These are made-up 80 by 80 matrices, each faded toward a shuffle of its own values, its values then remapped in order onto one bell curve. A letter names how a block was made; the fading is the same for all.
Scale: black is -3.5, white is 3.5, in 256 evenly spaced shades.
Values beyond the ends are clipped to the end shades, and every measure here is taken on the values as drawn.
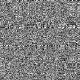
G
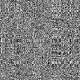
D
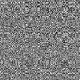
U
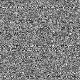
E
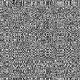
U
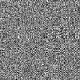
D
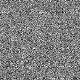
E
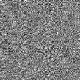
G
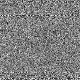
E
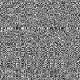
U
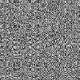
D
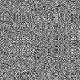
U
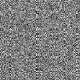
D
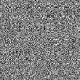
G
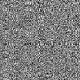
D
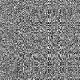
D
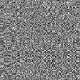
U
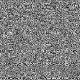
G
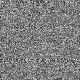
E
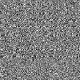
G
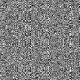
D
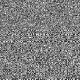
G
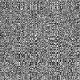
D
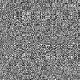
U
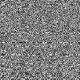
G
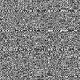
G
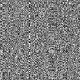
D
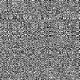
U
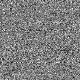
E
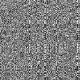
D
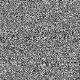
E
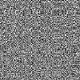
D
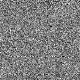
E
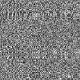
U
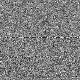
E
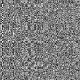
D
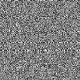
G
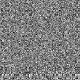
G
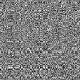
U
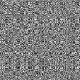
U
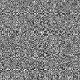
U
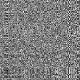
D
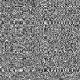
U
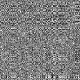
U
